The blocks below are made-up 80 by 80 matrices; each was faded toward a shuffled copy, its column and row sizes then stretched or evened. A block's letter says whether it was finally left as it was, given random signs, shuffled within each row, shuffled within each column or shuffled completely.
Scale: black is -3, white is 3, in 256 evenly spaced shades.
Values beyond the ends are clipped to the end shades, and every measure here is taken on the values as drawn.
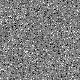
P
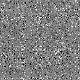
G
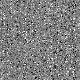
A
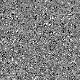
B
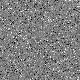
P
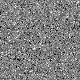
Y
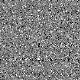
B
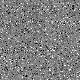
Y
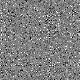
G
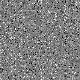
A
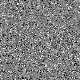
Y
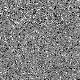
Y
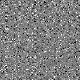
G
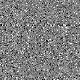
G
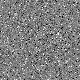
P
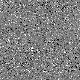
Y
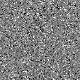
B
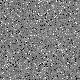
P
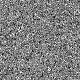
P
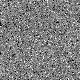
P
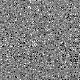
G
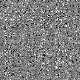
G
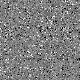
B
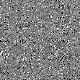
B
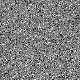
Y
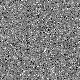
P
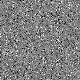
A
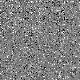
B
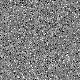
A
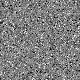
P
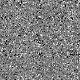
B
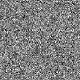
G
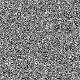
B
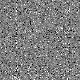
B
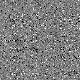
B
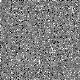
B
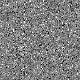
A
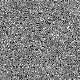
Y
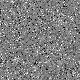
P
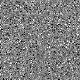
G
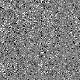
G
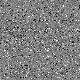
Y
